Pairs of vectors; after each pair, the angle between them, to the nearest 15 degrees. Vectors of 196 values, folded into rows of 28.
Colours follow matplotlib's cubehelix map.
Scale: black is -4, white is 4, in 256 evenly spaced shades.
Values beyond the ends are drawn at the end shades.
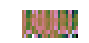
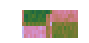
90 degrees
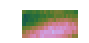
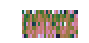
75 degrees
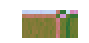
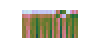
30 degrees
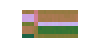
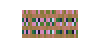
90 degrees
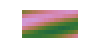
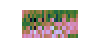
135 degrees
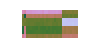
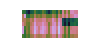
150 degrees
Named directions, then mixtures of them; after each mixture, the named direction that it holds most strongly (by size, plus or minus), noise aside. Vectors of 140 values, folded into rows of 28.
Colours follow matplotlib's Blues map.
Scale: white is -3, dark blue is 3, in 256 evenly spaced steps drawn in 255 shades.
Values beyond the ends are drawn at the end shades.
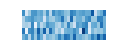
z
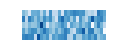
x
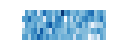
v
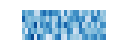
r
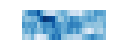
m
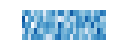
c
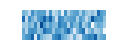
x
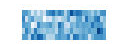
c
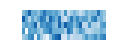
r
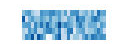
r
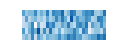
z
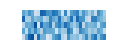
r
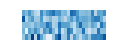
r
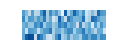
r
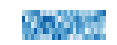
m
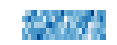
v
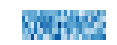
r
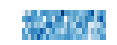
v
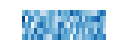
c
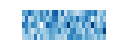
x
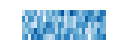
c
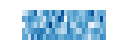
v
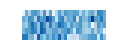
x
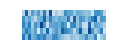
z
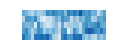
m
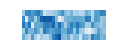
m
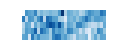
v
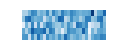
z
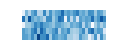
v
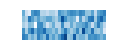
x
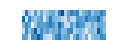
c
